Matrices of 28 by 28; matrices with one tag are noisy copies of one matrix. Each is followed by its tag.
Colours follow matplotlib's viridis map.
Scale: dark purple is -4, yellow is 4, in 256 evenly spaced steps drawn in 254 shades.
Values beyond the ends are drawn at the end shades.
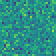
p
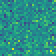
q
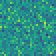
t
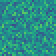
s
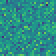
p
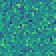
q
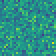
s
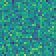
p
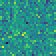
q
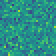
s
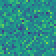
t
